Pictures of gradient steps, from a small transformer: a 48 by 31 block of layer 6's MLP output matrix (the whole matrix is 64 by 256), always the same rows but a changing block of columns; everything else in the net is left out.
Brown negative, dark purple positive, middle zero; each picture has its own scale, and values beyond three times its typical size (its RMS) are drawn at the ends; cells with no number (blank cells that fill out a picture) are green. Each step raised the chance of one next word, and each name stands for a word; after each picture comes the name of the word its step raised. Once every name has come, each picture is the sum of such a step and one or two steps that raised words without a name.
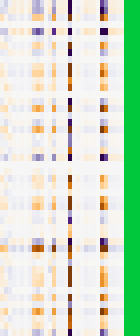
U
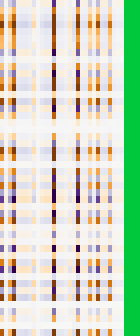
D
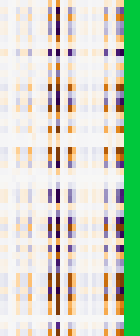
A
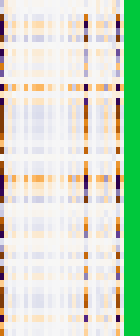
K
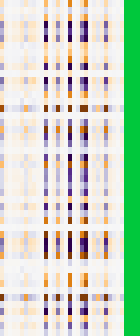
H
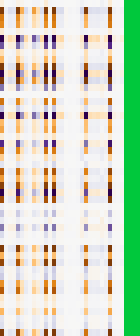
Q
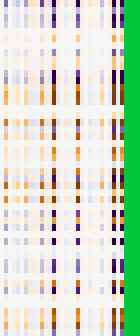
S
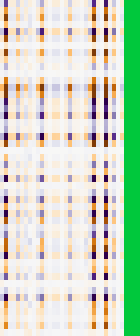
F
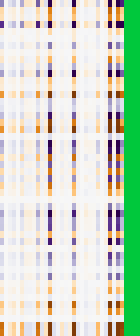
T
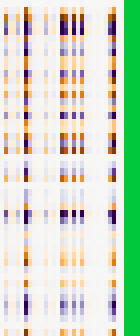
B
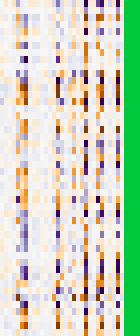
D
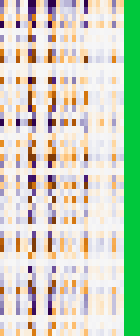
S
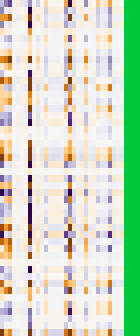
A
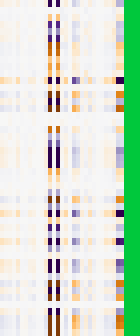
H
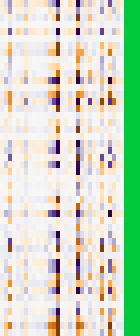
U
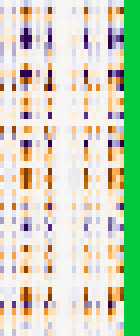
Q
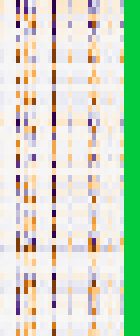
U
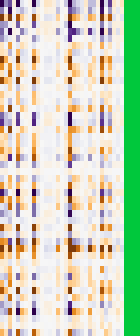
U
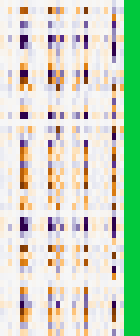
Q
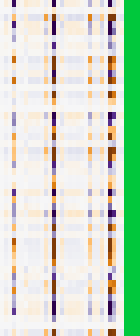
B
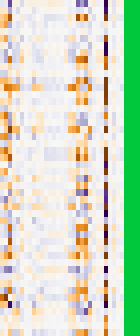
D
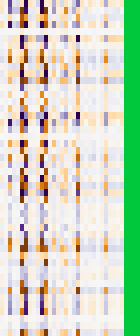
Q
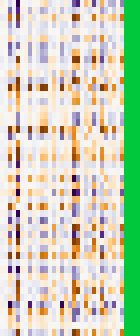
A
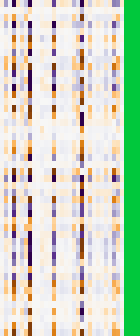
K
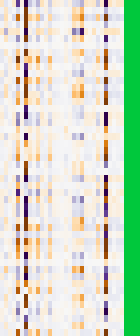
F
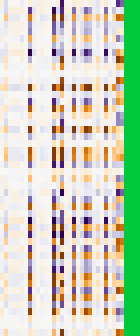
A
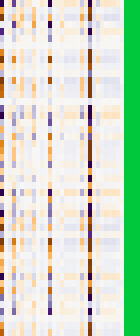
F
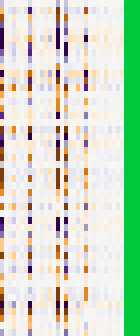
Q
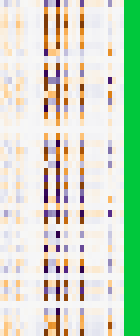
D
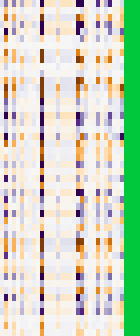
F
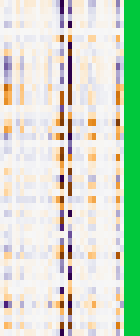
S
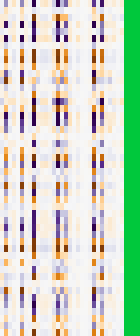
Q
